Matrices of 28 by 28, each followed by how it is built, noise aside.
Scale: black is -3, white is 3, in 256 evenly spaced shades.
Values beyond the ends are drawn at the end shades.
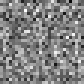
repeating columns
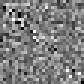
banded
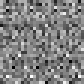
repeating columns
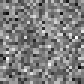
noise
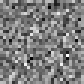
repeating columns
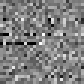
uneven rows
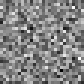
repeating columns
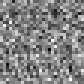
repeating columns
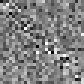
banded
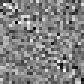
banded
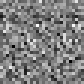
repeating columns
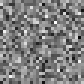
noise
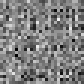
blocks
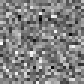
noise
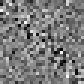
banded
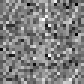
repeating rows
